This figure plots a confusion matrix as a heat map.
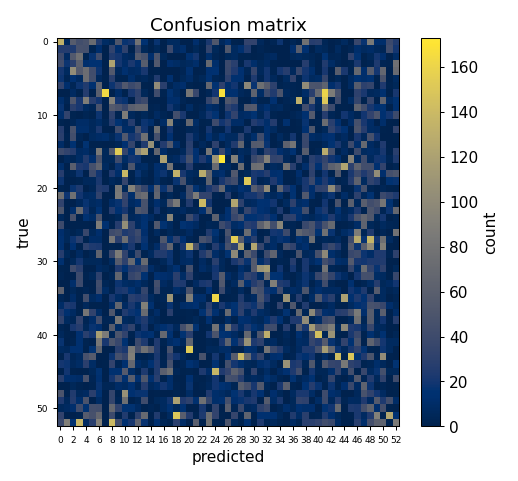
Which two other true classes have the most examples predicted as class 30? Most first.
28, 17
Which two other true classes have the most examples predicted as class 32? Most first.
40, 31
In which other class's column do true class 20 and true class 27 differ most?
48
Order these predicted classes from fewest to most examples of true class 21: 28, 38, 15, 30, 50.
28, 30, 50, 38, 15
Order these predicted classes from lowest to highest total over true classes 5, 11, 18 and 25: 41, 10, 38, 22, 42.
38, 42, 22, 41, 10
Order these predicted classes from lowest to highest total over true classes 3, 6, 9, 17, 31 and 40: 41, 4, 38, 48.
4, 48, 38, 41
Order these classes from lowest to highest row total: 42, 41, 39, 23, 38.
38, 23, 41, 42, 39
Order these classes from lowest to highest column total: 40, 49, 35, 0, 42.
35, 40, 49, 0, 42
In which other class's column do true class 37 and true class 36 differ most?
39
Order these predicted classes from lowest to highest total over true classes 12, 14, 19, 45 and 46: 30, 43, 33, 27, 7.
7, 33, 43, 30, 27
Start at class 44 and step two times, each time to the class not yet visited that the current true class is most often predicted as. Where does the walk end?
24
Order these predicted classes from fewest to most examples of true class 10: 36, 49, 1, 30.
36, 30, 1, 49
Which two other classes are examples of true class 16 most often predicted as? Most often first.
25, 24
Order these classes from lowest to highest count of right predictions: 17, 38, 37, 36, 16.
36, 37, 17, 38, 16
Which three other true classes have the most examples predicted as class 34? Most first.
25, 20, 7
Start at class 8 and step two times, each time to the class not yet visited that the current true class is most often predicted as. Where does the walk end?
29
